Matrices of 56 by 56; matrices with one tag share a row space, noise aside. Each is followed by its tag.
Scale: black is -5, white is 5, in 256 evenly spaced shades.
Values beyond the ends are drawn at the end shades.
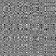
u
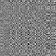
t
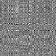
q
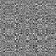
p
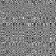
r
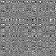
r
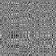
q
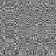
p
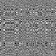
p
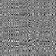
q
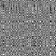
r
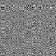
r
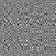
u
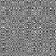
r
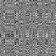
p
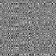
q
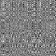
r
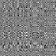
u
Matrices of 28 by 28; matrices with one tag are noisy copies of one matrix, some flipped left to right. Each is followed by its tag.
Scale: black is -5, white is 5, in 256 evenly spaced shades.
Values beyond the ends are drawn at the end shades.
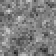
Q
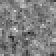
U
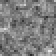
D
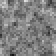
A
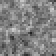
U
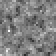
D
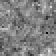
D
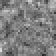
A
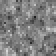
D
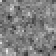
D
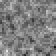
D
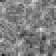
U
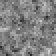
D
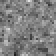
Q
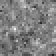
U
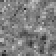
U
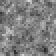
Q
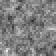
D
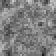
A
